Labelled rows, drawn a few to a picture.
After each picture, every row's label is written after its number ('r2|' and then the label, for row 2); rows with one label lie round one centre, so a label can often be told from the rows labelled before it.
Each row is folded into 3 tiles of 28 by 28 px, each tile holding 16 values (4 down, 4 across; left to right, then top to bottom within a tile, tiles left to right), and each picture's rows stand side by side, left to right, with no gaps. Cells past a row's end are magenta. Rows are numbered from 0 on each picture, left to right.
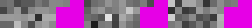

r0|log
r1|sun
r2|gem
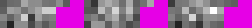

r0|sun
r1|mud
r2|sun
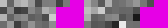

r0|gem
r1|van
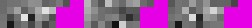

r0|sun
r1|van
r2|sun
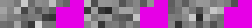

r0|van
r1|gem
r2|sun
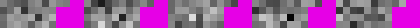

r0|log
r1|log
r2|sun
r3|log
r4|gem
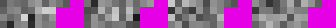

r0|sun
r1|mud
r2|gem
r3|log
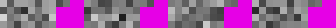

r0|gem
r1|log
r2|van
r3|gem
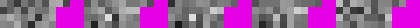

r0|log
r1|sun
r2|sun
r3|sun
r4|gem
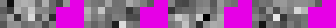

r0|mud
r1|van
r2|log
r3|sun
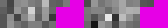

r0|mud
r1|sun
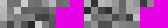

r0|van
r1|gem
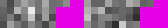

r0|mud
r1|van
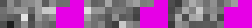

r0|sun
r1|van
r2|mud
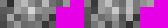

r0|mud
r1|mud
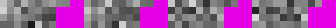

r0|van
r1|van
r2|gem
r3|gem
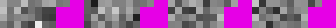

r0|van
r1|mud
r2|gem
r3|gem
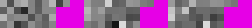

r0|gem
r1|van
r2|van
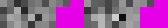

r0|log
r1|log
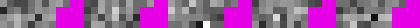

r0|log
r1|mud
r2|van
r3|sun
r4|log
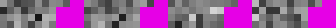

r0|log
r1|log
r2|sun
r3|gem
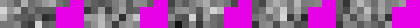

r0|van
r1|log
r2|sun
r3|mud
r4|mud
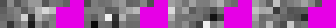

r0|sun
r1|sun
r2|van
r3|van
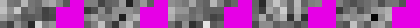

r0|van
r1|log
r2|van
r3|mud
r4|log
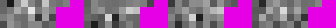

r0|mud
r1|sun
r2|sun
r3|mud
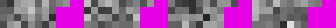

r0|mud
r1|gem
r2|log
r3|van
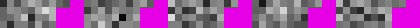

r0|sun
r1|log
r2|gem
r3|mud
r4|gem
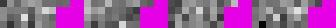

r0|sun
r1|van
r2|mud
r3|sun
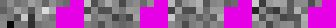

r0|sun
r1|gem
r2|gem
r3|gem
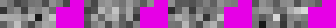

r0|log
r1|mud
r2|log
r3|sun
